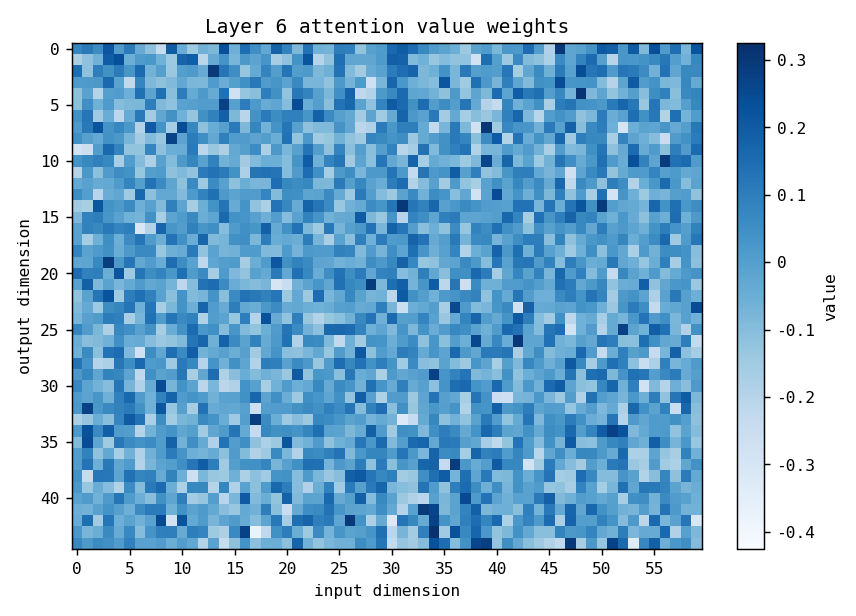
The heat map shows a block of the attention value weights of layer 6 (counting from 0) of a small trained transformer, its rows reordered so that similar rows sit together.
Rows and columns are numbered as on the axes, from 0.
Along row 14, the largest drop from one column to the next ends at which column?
51
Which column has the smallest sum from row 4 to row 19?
38
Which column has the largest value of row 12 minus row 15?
31
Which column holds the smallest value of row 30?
54
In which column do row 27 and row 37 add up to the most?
36
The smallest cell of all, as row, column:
43, 17
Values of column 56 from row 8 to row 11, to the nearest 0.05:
-0.25 -0.1 0.3 0
